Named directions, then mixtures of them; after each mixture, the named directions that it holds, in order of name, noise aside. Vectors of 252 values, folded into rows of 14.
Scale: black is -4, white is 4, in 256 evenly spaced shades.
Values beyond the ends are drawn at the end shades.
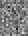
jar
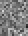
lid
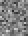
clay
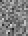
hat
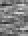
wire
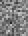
hat, lid, wire.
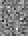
clay, jar.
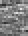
wire.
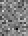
clay, jar, lid.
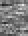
wire.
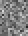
lid.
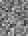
hat.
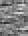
wire.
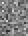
clay, hat.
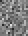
hat.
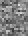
clay, hat, wire.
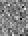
jar, lid.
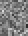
lid.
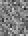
hat, jar, lid.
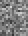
hat, lid, wire.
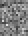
jar, wire.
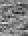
clay, wire.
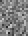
hat.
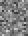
clay.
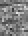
hat, jar, wire.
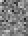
clay.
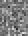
jar, lid.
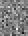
jar.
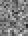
clay, lid.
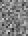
hat.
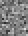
clay, hat, wire.
